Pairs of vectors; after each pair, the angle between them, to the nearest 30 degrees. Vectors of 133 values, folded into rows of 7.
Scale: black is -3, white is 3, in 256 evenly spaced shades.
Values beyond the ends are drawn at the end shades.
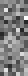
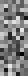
150 degrees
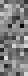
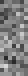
120 degrees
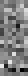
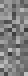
90 degrees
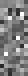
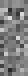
30 degrees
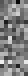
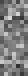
60 degrees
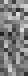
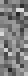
150 degrees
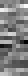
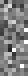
90 degrees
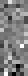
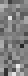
150 degrees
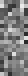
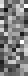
60 degrees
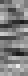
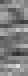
30 degrees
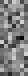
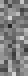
120 degrees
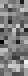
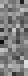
30 degrees
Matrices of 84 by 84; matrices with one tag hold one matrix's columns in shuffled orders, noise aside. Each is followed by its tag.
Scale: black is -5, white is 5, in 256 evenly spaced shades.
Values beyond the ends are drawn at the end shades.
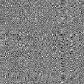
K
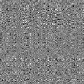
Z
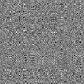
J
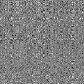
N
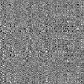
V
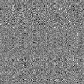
Z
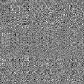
Z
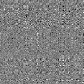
Z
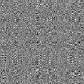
J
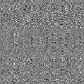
Z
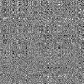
N
